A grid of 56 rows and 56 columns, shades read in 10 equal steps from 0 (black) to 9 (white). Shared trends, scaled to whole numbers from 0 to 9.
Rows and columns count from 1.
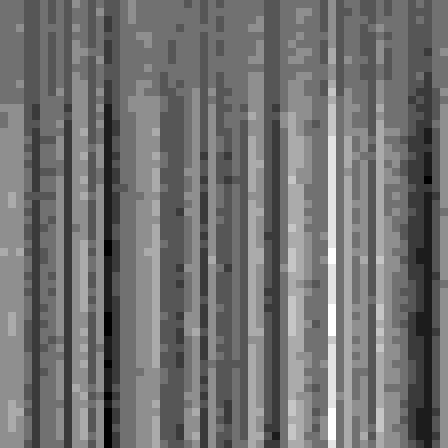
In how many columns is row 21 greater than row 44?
6
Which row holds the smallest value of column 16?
24
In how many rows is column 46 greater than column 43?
41
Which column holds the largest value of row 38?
42
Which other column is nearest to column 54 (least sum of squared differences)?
14
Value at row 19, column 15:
3
